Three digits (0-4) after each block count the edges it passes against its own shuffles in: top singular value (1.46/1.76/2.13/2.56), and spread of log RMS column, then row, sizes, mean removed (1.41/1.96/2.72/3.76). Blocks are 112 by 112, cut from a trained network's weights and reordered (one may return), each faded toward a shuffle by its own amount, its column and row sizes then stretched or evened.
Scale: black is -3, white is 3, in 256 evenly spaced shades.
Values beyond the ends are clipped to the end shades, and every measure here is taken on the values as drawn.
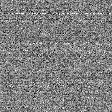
0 0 2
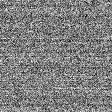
1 0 0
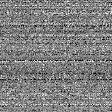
3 1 3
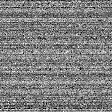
4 0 2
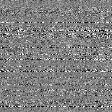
1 1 4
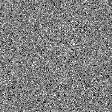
0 1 1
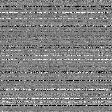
4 1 4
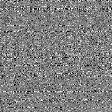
3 0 3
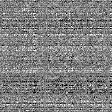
4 3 3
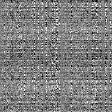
4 4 0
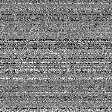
4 1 4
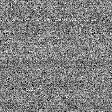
0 1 1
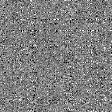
0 2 2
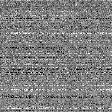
3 2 4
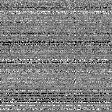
4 1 4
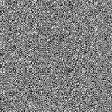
4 2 0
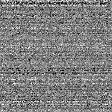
3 1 3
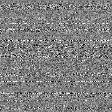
0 0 4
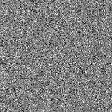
2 0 1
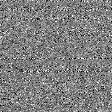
0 0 3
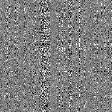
2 4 1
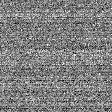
2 0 2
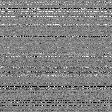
4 0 4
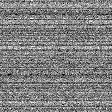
4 0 2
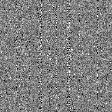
0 3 0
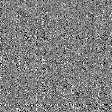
0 2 2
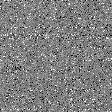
0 0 2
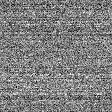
2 0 1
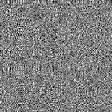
3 1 1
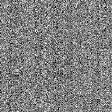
1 2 1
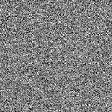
2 1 1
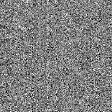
1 2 1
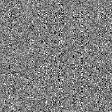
1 3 1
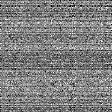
4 3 1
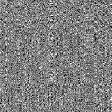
3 2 1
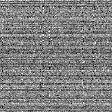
4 2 2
